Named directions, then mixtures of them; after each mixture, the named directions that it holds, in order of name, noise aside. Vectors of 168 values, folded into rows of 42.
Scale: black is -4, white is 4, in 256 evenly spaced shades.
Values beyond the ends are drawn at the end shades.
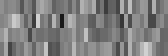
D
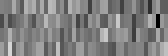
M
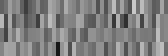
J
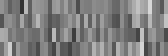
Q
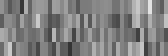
Q.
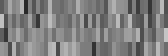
J, Q.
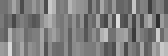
J, M.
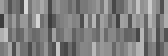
J, Q.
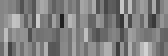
D.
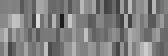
D.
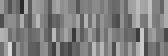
Q.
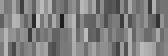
D, M.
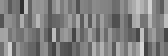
Q.
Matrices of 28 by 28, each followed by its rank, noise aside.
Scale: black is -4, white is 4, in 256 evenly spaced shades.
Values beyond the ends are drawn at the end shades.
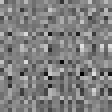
three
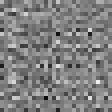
four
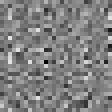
four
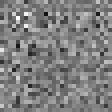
four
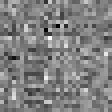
five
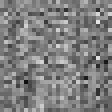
five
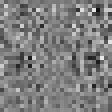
four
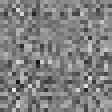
five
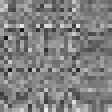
five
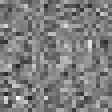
six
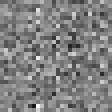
five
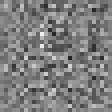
four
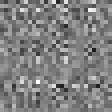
four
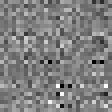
four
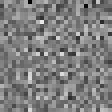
five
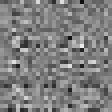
four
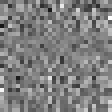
four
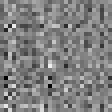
four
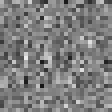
four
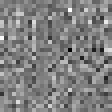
six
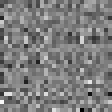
five
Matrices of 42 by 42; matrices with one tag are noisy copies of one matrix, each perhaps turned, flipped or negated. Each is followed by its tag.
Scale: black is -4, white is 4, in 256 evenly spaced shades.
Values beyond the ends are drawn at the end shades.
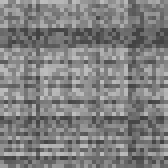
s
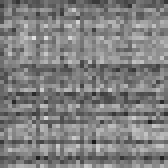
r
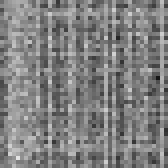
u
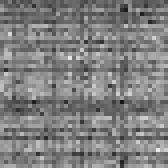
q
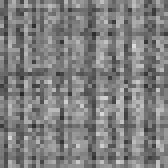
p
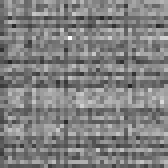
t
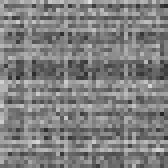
t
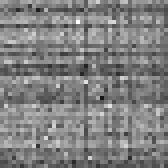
r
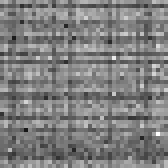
u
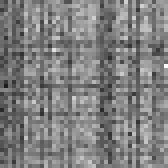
q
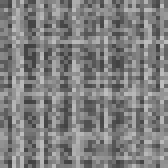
p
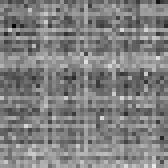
q
